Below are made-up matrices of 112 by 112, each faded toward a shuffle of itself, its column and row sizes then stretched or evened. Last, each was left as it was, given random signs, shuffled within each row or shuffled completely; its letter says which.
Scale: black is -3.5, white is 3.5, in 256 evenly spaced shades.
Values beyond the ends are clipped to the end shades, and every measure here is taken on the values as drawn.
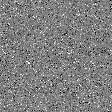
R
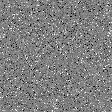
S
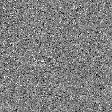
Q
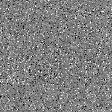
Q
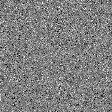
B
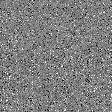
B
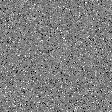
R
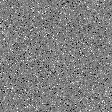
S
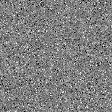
Q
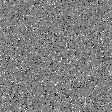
R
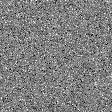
S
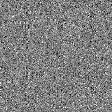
Q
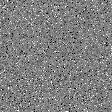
R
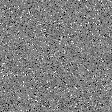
R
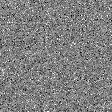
R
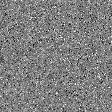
R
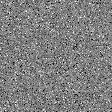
R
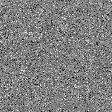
B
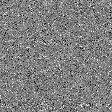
B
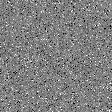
S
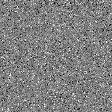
B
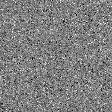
B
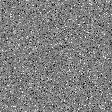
S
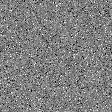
S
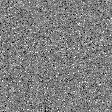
R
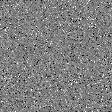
B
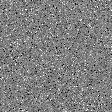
S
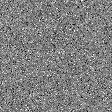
S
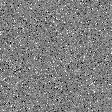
S
